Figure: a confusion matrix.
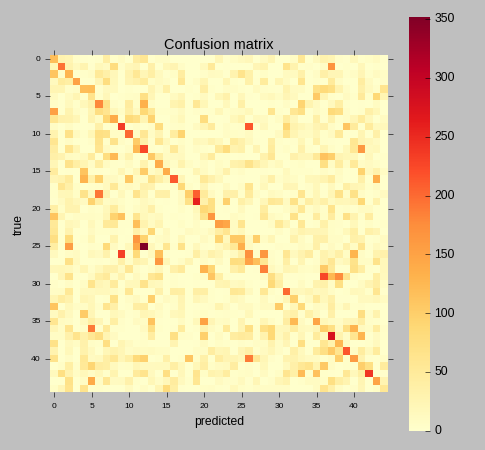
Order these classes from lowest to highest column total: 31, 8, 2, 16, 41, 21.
16, 21, 31, 8, 41, 2
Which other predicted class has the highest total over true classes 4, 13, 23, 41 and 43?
5
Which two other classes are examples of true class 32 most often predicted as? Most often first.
13, 8
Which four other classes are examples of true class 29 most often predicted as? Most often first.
36, 38, 37, 21
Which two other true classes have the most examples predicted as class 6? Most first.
18, 16
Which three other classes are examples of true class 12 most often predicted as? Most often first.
41, 11, 23
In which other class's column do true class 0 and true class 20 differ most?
21
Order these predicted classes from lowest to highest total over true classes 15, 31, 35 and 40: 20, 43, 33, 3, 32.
3, 33, 43, 32, 20
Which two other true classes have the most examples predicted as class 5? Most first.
36, 43
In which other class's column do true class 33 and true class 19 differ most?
0
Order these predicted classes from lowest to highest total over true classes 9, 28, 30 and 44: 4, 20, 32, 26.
32, 4, 20, 26
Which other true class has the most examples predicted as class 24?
27
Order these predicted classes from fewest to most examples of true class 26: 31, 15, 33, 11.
15, 33, 31, 11
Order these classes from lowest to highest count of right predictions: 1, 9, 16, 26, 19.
26, 1, 16, 9, 19
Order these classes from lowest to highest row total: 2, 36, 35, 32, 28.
32, 2, 35, 28, 36
